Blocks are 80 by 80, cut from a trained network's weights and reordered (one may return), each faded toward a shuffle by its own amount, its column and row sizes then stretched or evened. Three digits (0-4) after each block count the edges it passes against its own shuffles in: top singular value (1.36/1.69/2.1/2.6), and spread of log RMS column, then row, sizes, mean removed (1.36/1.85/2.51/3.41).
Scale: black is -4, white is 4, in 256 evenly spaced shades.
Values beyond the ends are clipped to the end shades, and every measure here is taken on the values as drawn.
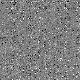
1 2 1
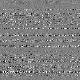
2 1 4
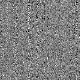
0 3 0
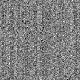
2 1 0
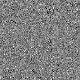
1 2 1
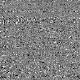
0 1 3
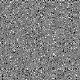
3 2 1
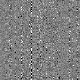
2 3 0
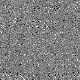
0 2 2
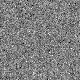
0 0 0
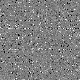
1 1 1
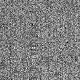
2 1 1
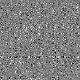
1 2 2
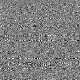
2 0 3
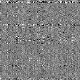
2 2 3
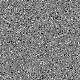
0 0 1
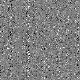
0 3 0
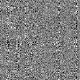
2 3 1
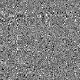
2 2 1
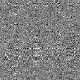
3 2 2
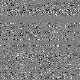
0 1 4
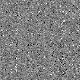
0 2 1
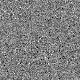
0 0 1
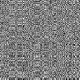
4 2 2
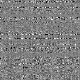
1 1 4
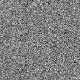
2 1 1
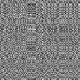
4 0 3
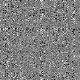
1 3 2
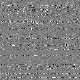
0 0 4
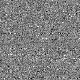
0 0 2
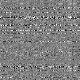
2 0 4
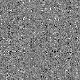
1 2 1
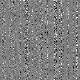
0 4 0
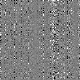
1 4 2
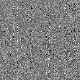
0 3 1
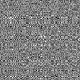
4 0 3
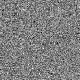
1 0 1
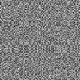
4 2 1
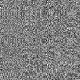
3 2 0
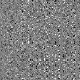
2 3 0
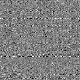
3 0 3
